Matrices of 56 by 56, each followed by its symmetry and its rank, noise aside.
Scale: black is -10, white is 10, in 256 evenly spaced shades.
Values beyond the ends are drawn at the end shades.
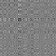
symmetric, rank two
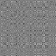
symmetric, rank three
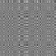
no symmetry, rank one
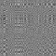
antisymmetric, rank two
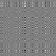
no symmetry, rank one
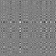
no symmetry, rank one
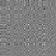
symmetric, rank two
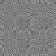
symmetric, rank three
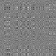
no symmetry, rank two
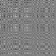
no symmetry, rank two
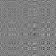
symmetric, rank one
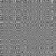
no symmetry, rank three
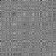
symmetric, rank three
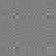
symmetric, rank one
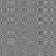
no symmetry, rank one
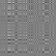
no symmetry, rank one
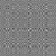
symmetric, rank two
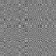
antisymmetric, rank two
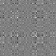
symmetric, rank two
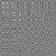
symmetric, rank two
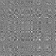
symmetric, rank three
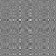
no symmetry, rank two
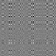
no symmetry, rank one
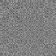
symmetric, rank three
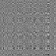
antisymmetric, rank two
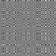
no symmetry, rank one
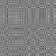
no symmetry, rank two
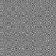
no symmetry, rank three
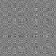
antisymmetric, rank two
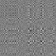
symmetric, rank two
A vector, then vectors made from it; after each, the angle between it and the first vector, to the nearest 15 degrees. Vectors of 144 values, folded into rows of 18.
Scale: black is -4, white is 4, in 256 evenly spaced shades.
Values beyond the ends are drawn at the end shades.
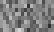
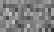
75 degrees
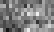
135 degrees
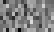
120 degrees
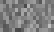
165 degrees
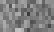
30 degrees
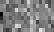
120 degrees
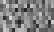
30 degrees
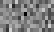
105 degrees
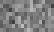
105 degrees
